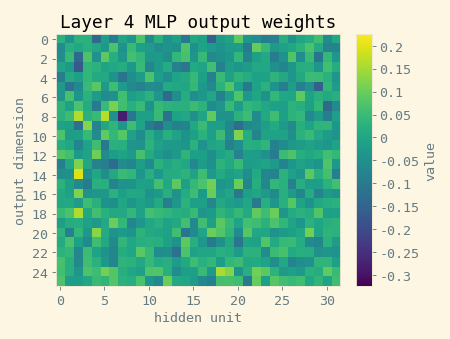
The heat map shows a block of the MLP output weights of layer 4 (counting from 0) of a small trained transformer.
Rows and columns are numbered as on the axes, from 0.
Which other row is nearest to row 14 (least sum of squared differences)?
16
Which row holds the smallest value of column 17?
0
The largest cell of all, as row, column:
14, 2
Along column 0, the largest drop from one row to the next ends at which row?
13
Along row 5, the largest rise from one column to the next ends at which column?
30
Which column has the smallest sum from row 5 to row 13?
12
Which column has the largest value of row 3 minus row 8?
7
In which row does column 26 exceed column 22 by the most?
17
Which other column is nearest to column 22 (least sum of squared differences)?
19
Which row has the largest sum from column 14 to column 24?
24
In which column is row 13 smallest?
6
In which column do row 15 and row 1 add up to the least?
21
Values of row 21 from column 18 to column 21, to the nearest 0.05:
-0.05 0 -0.1 0
